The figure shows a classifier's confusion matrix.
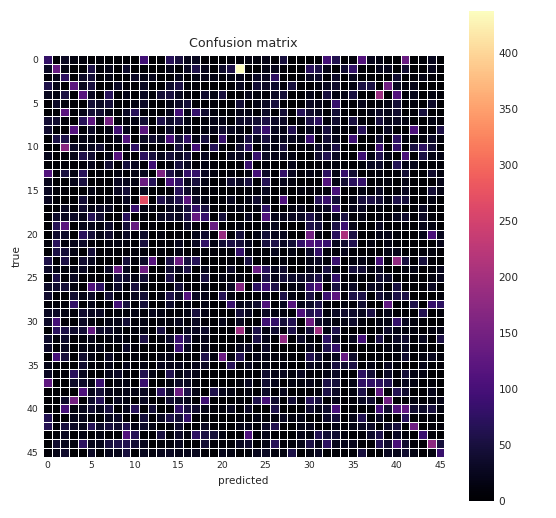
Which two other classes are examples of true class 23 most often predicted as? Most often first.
40, 15
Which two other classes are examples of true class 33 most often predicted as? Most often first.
15, 32
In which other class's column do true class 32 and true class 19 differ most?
27
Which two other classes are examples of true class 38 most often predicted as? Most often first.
15, 4
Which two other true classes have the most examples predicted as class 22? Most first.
1, 31
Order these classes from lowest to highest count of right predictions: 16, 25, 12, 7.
25, 12, 16, 7
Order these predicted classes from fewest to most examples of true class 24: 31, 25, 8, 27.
31, 27, 25, 8
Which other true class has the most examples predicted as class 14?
9
